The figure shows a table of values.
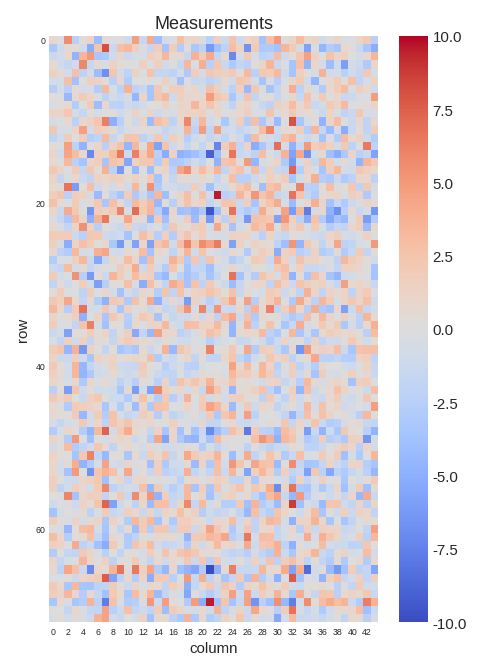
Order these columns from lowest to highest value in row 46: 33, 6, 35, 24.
33, 35, 6, 24
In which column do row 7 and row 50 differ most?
2
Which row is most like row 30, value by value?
27
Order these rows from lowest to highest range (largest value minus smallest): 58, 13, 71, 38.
58, 71, 38, 13
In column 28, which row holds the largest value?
49
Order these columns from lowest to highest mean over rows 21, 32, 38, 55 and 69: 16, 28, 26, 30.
16, 30, 28, 26
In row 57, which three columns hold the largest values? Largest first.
32, 7, 18
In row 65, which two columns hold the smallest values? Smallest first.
21, 34
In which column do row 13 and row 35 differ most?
22
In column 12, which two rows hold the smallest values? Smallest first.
30, 27
